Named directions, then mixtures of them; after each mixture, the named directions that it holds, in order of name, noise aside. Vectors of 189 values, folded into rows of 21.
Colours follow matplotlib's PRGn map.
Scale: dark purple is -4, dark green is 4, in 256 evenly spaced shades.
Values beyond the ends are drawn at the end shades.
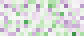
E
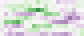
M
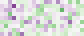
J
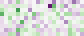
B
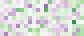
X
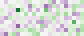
B, X.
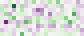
E, J, M.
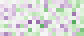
J, X.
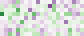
B.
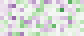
J.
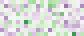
E.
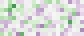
J.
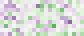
E, J.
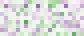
E.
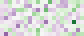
X.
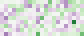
E, X.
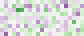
B, E, X.
